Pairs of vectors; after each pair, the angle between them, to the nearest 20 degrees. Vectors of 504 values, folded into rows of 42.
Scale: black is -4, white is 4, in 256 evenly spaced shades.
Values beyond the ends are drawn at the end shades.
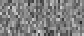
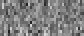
120 degrees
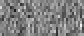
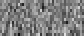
60 degrees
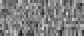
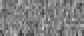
20 degrees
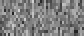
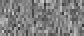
140 degrees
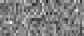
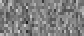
100 degrees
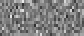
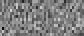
140 degrees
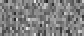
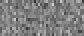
160 degrees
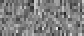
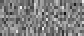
40 degrees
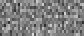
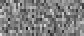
140 degrees
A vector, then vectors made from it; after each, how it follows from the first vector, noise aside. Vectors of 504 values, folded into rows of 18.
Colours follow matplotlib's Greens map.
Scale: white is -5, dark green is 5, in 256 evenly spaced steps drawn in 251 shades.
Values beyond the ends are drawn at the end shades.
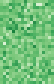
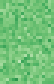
reversed, negated, shrunk.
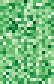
scaled up.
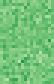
reversed, negated, shrunk.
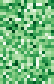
scaled up.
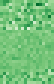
negated, partly zeroed.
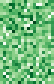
scaled up.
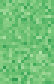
reversed, negated, shrunk.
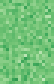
reversed, negated, shrunk.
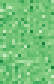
wrapped around, negated, partly zeroed.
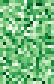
negated, scaled up.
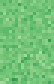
reversed, negated, shrunk.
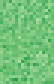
reversed, negated, shrunk.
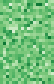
negated.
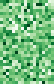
negated, scaled up.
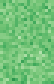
reversed, negated, shrunk.
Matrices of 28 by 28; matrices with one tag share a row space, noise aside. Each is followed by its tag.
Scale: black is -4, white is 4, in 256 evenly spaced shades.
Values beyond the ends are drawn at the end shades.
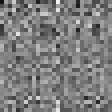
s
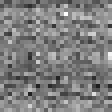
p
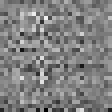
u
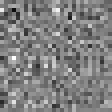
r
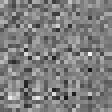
r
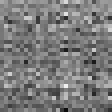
p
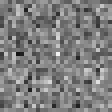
s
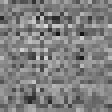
u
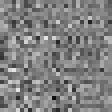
r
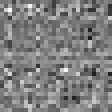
p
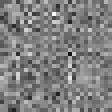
r
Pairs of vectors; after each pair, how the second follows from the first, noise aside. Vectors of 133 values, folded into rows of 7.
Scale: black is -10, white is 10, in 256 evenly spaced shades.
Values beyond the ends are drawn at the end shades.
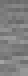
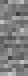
wrapped around, scaled up.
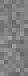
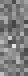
scaled up.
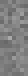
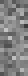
scaled up.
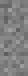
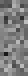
scaled up.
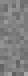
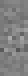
wrapped around, negated, partly zeroed.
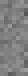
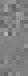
wrapped around, negated, partly zeroed.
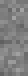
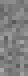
wrapped around.
